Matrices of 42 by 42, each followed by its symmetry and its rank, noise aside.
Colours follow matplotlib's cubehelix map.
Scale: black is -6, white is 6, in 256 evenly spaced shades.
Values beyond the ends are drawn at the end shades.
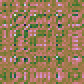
symmetric, rank three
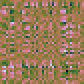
no symmetry, rank four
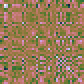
symmetric, rank three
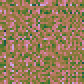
antisymmetric, rank six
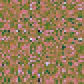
antisymmetric, rank six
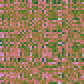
antisymmetric, rank four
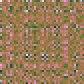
no symmetry, rank four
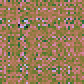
no symmetry, rank four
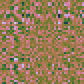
antisymmetric, rank four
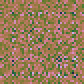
symmetric, rank four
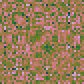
symmetric, rank six
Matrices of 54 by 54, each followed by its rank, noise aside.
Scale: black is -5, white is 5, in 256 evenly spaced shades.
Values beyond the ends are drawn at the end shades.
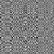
four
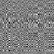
three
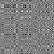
three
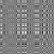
one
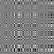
one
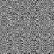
six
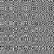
four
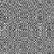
four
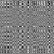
two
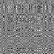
four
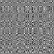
three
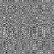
four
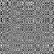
three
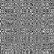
four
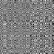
four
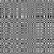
two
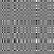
one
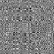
six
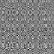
four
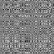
four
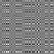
one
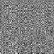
six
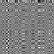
two
